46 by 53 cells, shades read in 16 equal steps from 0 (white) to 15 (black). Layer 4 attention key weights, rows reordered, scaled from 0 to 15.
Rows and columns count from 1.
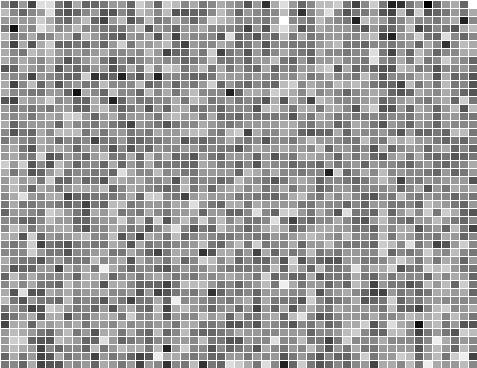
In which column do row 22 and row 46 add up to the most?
37
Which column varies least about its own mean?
28
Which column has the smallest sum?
6
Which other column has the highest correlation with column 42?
47
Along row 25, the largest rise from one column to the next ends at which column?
8
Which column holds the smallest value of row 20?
5
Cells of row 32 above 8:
8
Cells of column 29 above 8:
12
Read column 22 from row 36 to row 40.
4 8 6 6 7
